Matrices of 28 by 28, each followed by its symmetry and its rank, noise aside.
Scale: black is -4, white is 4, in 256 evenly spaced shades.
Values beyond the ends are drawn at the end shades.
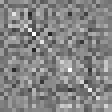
symmetric, rank five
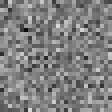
no symmetry, rank seven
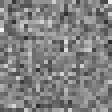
no symmetry, rank seven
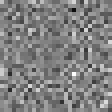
symmetric, rank six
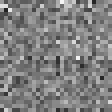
no symmetry, rank seven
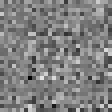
no symmetry, rank six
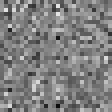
no symmetry, rank seven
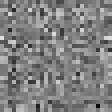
antisymmetric, rank six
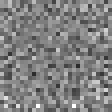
no symmetry, rank seven
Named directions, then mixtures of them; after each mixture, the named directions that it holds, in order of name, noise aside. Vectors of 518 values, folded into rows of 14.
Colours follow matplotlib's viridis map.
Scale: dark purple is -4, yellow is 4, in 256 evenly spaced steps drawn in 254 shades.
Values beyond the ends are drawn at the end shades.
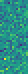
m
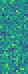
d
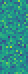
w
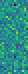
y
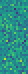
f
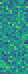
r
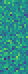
d, m.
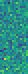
m.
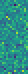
y.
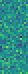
m, w.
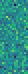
y.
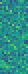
r.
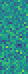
m, w, y.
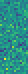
f, m.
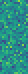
w.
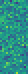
f, m, w.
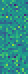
d, y.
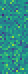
d.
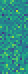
d.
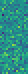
d.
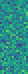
m, w, y.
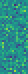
f, y.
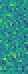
f, r, y.
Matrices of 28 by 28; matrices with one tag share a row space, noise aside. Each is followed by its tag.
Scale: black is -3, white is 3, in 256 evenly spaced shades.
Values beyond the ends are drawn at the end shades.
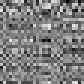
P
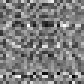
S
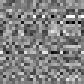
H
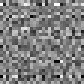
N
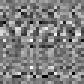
S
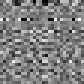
S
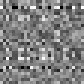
N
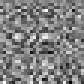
S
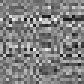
P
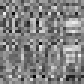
H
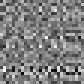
H
